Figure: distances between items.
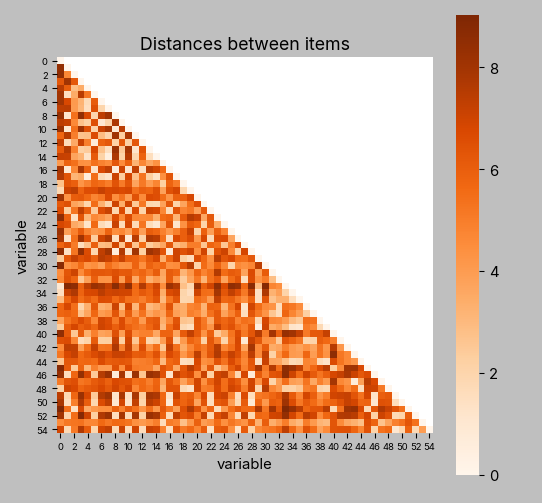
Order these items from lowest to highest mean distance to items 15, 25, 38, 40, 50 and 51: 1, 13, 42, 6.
1, 6, 13, 42
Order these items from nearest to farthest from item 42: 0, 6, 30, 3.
3, 0, 6, 30
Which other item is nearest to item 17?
4
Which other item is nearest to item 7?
14
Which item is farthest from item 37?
52
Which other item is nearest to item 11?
13
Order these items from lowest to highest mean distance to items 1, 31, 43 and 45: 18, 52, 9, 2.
18, 2, 52, 9
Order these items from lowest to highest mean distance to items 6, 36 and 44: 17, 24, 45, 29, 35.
24, 17, 35, 29, 45
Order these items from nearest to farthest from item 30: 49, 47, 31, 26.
26, 49, 31, 47
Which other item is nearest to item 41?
27
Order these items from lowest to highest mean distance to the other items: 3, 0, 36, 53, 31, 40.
53, 36, 31, 3, 40, 0
